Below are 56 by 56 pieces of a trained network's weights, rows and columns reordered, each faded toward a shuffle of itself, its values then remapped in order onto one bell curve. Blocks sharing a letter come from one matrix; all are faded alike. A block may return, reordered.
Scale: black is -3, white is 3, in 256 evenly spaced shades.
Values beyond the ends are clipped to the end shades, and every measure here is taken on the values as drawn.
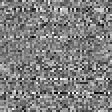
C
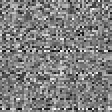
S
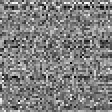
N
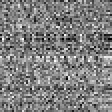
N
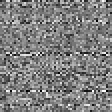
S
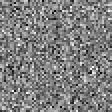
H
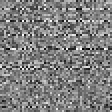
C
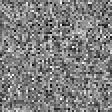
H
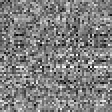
N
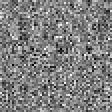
H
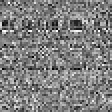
N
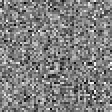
H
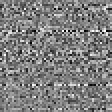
S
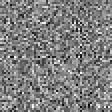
H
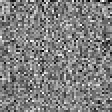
H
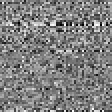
S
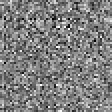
H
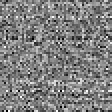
N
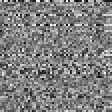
C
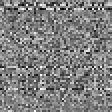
C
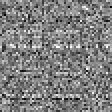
N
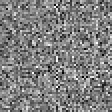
H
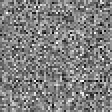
H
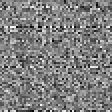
S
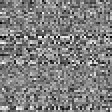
C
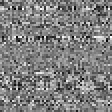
C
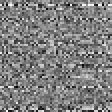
S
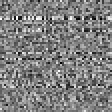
S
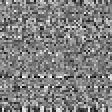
S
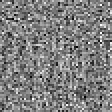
H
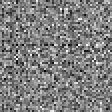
H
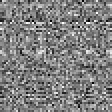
N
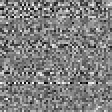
S
